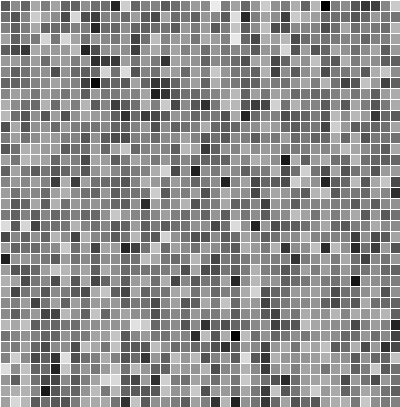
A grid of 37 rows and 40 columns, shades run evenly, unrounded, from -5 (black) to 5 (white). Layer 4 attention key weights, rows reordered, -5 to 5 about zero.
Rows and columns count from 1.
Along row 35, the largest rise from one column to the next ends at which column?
17
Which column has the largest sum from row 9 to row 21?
24
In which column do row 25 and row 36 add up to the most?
20
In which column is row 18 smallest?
40
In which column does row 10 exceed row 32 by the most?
23
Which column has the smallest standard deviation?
19
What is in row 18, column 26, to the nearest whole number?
-2
